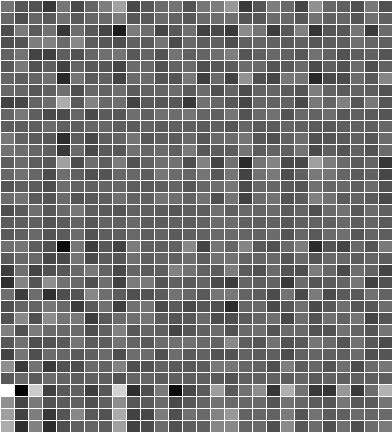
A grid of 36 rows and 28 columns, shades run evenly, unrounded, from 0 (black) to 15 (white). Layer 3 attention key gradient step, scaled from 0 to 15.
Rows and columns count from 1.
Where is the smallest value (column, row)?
2, 33
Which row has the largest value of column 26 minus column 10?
35
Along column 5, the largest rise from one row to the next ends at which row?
14
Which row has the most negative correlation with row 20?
11
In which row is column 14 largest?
21
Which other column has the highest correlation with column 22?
18
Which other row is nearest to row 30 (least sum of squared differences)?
32
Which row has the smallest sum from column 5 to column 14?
3
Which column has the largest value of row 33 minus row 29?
1
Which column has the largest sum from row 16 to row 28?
10
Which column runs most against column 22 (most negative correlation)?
23
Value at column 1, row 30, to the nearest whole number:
4
